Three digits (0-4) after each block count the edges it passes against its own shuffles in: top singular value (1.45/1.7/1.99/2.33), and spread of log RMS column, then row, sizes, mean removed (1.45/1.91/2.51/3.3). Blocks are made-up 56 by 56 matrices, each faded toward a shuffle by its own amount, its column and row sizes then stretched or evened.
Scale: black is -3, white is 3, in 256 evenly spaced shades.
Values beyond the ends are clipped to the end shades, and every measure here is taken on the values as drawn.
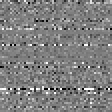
2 0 4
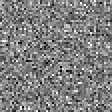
1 0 0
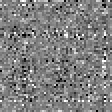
1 2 3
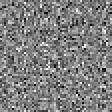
3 2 0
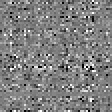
0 2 4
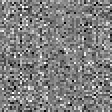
3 2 0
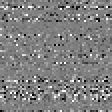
3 0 4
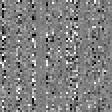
0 4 1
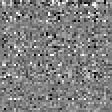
0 2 3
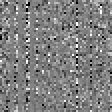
1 4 1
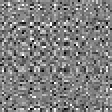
4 2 2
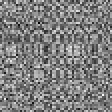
4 0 1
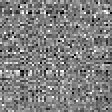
4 0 2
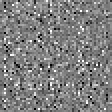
1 2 1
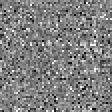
1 0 1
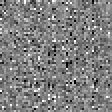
1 3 1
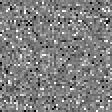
0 0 1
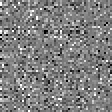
3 1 0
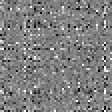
3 2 2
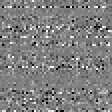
0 1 4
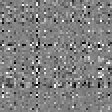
3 3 3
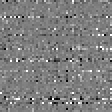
1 1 3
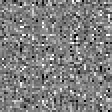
1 3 1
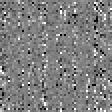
0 4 1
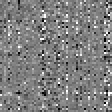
0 4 1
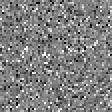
1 1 0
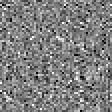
2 0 0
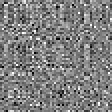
3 0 1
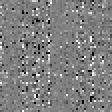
0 4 1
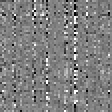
3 4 1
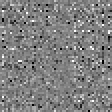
0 2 2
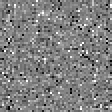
0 1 0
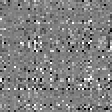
3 3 3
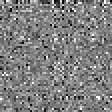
3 1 2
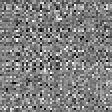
4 2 2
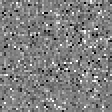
0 0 1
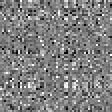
4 1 1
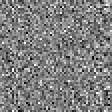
3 1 0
